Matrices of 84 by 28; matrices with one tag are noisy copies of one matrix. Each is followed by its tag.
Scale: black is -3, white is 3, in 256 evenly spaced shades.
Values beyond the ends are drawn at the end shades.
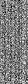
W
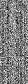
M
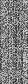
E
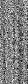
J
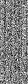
W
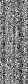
J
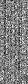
W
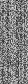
M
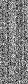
M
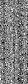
J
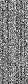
M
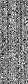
M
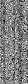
J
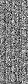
W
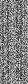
M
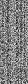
M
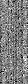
E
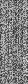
E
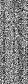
J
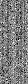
M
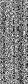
J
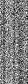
J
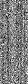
M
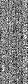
E
